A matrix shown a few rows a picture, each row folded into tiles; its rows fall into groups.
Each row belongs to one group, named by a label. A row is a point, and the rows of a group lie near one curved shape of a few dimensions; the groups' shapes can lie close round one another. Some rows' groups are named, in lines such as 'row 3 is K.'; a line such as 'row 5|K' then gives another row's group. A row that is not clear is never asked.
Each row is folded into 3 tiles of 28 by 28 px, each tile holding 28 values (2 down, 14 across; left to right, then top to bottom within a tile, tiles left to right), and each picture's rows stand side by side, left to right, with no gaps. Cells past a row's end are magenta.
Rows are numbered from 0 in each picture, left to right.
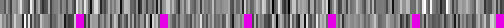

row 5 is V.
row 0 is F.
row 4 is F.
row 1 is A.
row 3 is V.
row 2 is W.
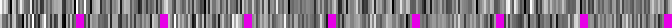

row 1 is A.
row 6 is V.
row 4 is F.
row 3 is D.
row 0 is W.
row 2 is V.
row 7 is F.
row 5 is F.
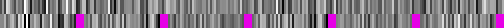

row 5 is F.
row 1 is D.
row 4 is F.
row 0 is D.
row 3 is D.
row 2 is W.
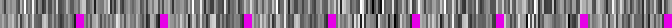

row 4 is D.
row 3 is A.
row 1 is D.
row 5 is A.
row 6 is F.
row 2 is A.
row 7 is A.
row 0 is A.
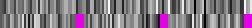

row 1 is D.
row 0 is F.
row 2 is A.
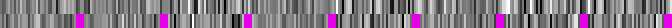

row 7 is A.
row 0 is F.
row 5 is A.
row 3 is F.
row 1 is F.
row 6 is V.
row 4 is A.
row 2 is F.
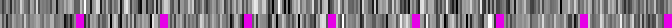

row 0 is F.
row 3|V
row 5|V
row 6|F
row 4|V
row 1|A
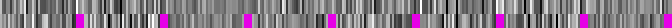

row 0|A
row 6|V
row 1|V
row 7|W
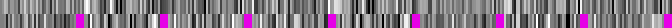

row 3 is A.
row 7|V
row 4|V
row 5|W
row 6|W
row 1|V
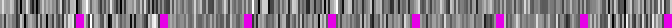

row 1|V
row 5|F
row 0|V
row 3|A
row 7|V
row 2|F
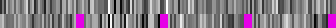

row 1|D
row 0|F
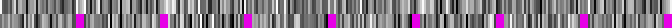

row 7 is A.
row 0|A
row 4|D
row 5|V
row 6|V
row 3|A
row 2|W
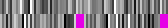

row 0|F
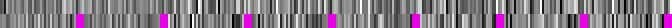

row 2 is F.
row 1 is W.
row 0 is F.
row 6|F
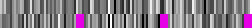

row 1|D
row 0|W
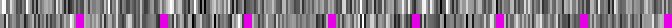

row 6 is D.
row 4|D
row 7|V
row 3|F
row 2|V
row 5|V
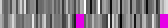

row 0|D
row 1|A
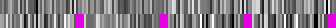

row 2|W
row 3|W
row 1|D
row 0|V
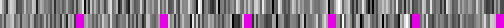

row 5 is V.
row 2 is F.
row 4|V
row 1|F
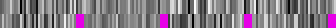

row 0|V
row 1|W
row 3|D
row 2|V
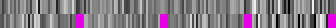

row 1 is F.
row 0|F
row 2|F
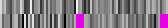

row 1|F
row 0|W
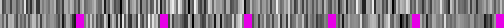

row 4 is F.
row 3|W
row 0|D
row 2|V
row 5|F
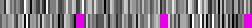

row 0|D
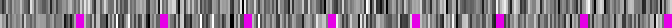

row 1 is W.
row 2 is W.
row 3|V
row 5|A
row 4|F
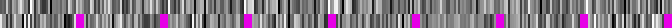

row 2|A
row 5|F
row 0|F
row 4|A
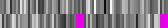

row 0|D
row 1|V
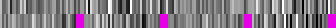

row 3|W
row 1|D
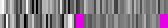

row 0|V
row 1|W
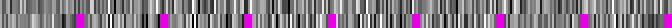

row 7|W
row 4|W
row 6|A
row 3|V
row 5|V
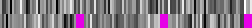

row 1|V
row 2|A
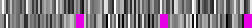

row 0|V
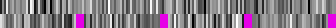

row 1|W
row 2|V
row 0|F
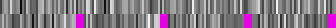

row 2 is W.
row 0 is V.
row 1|V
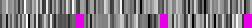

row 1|F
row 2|V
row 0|W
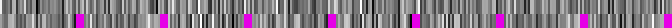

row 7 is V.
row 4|D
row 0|D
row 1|V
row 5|F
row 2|W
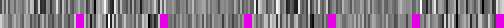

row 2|W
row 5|A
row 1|F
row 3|D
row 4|F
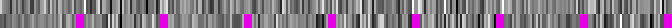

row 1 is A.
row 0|W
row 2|F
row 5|D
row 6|W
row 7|W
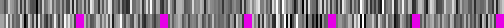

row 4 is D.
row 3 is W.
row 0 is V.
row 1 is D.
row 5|A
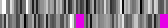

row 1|F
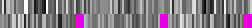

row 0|D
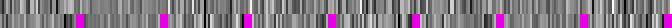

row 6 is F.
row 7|D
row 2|D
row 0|F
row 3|F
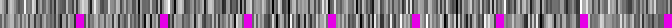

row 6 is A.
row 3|V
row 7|D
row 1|A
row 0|A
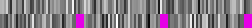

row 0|W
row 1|W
